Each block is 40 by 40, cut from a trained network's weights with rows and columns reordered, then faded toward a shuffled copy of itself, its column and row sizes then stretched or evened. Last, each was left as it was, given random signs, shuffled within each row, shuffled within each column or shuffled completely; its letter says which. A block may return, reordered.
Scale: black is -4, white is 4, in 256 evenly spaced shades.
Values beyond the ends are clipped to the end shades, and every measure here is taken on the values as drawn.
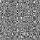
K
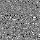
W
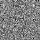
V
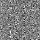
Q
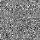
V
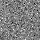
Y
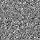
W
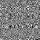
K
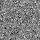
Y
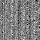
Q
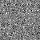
W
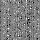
Q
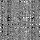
K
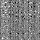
K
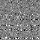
V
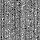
Q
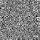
K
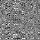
K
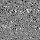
W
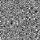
K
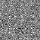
V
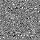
W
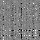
K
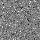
Y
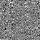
Q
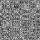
K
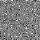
V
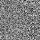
V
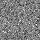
Y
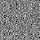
K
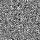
V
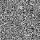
V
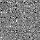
V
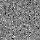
Q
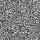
W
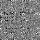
V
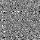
V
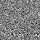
W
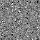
Q
